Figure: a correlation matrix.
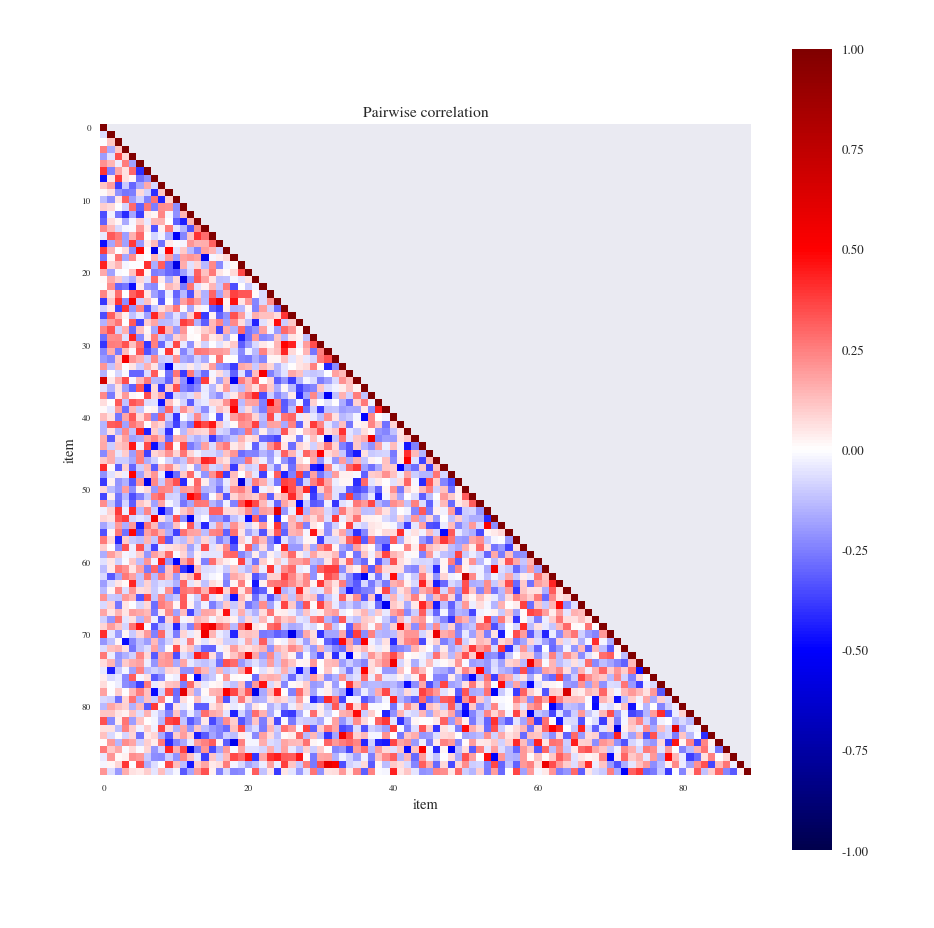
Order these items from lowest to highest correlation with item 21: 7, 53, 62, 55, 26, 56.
62, 53, 56, 55, 26, 7
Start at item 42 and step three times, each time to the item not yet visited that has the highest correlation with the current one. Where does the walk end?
14
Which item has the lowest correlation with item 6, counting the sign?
49
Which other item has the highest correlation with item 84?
33
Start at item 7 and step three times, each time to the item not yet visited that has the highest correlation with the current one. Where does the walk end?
88
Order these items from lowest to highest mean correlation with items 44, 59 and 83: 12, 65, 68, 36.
12, 36, 68, 65
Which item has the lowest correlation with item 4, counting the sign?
22
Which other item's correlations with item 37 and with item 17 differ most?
9
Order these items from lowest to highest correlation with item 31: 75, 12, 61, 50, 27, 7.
7, 12, 27, 75, 50, 61
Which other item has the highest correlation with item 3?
32
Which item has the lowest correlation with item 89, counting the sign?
72
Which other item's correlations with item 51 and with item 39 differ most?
38
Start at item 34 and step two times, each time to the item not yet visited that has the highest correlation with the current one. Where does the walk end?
77
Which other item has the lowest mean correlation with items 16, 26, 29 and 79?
0
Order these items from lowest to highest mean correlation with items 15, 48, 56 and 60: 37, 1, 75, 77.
75, 77, 37, 1
